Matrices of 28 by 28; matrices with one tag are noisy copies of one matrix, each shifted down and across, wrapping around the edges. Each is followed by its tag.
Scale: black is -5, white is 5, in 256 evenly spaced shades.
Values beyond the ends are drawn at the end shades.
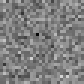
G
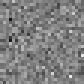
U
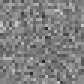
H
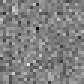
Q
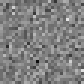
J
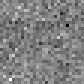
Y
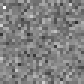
U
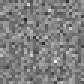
J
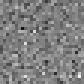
H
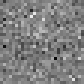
Y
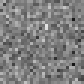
H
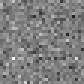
G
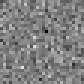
U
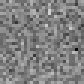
H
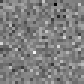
U
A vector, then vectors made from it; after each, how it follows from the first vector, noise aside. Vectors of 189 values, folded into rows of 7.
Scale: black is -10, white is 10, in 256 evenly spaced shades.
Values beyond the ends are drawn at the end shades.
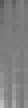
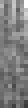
reversed, scaled up.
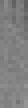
reversed, negated, shrunk.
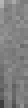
negated.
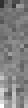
scaled up.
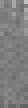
reversed, partly zeroed.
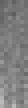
copied.
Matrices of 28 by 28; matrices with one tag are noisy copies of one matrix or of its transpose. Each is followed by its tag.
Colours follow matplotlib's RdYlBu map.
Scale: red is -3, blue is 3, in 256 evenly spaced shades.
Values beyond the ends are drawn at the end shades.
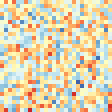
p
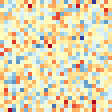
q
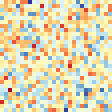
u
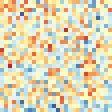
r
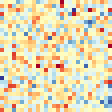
u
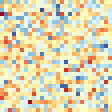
u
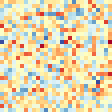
q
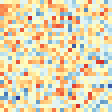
r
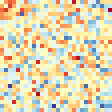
r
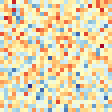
u
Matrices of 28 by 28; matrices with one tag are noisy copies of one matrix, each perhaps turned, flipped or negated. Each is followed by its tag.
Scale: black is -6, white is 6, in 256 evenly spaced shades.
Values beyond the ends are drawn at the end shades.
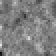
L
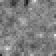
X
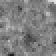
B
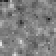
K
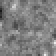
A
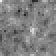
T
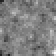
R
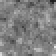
R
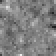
X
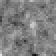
T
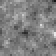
T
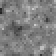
B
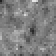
T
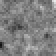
B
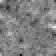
X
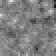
K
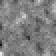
L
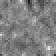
X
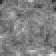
R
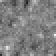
X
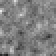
K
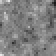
R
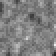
L
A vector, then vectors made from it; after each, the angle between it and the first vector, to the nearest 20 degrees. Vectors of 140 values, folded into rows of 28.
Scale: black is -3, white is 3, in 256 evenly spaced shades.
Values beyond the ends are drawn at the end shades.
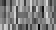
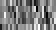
140 degrees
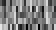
20 degrees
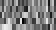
80 degrees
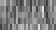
160 degrees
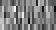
60 degrees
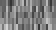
40 degrees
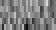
60 degrees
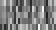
160 degrees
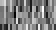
160 degrees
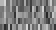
160 degrees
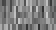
20 degrees
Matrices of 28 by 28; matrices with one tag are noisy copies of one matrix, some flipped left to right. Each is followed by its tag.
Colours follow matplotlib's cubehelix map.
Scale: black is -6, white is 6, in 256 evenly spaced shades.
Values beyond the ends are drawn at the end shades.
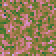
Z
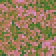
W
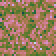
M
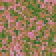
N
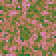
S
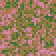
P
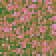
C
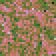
W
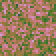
C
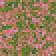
P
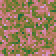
P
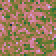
C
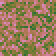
P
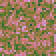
M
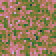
N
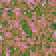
M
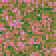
M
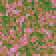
P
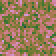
P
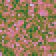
S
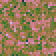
M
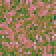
S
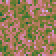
S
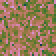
N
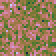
N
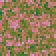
M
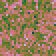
P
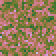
P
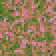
C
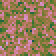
Z
